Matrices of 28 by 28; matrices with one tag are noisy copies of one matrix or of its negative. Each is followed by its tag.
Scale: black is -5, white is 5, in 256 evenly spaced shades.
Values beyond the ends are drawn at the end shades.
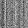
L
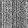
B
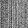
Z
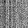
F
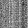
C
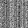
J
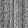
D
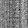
C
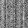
L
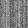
J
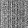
Z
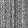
D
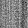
C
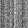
D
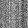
C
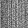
Z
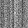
D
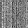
B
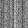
D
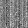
J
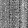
C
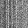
F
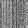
B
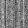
L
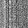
F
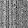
F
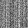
J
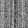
D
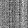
C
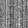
J
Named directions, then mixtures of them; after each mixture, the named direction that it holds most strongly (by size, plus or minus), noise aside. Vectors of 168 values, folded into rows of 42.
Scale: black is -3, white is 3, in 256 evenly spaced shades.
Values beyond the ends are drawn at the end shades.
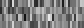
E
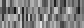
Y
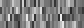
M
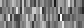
M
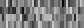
E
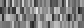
E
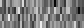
Y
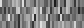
M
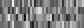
E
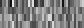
E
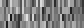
M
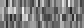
E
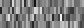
M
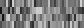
E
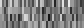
E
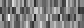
M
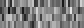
E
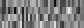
Y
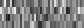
Y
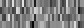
M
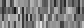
Y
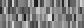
E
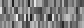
E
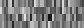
E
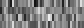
E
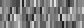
M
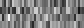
Y
